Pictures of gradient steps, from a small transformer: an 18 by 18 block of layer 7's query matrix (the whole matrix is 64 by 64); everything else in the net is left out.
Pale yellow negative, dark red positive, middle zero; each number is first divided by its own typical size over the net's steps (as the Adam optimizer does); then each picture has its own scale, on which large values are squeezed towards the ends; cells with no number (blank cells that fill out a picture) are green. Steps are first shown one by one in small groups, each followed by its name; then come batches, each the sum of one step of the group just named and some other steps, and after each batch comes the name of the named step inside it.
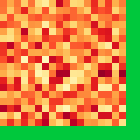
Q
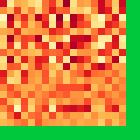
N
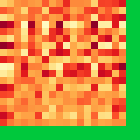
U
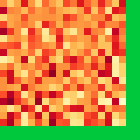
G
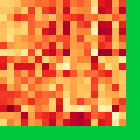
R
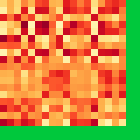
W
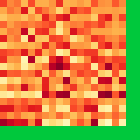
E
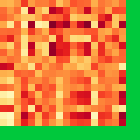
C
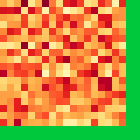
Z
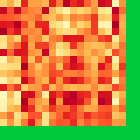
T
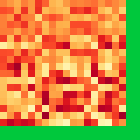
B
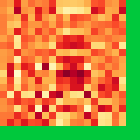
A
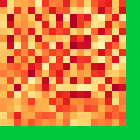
N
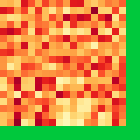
Z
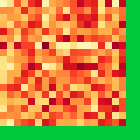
T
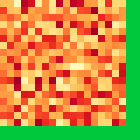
Q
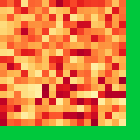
E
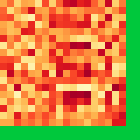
C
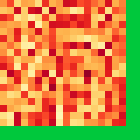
C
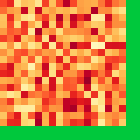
N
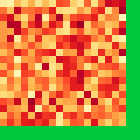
A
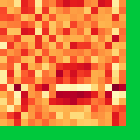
T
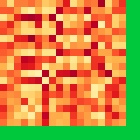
U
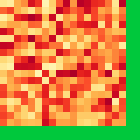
U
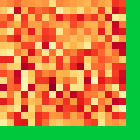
B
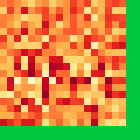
E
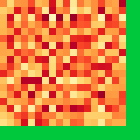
N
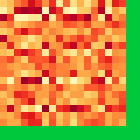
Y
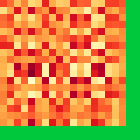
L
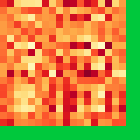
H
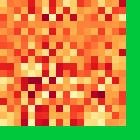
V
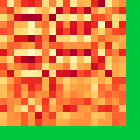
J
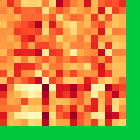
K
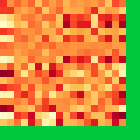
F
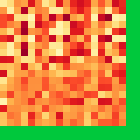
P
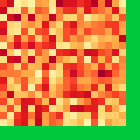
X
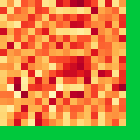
X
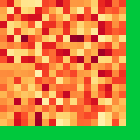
X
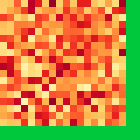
V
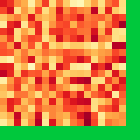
F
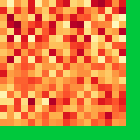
P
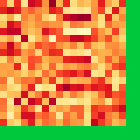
Y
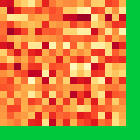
L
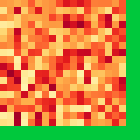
F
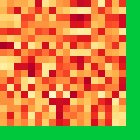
L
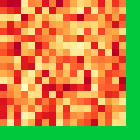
K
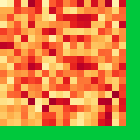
Y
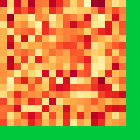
Y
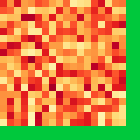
J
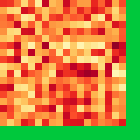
H
